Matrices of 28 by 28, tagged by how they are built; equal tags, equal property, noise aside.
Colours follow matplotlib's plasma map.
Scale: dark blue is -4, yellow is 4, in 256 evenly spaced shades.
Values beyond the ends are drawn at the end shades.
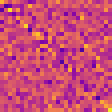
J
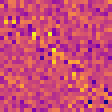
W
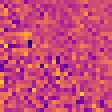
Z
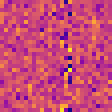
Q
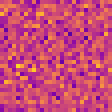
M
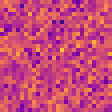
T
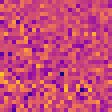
Z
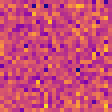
Q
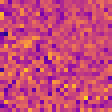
Z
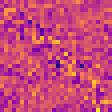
W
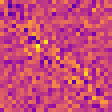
W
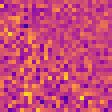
Z
